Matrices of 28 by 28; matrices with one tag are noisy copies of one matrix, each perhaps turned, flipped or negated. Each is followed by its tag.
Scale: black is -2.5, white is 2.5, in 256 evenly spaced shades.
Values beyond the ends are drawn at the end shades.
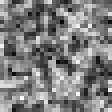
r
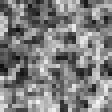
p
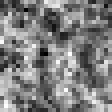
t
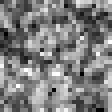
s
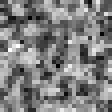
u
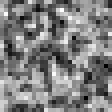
r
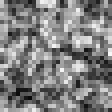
s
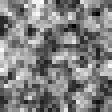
p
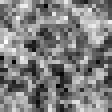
s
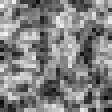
t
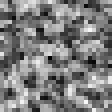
u
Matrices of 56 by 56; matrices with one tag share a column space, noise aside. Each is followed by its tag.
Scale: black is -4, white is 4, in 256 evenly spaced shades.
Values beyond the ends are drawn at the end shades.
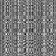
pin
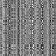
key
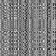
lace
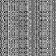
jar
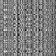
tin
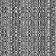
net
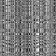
pin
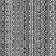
jar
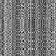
lace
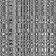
pin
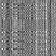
lace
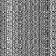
jar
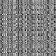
tin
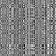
key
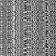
jar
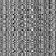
tin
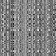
tin
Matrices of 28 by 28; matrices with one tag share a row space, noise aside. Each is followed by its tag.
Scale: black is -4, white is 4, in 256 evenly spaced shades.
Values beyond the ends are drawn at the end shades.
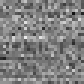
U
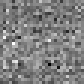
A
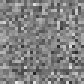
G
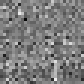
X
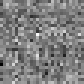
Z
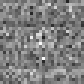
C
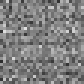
U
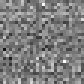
C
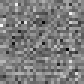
G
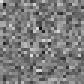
C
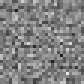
Z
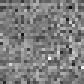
G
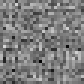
A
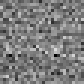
X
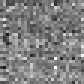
X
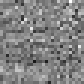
G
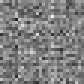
Z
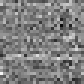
G
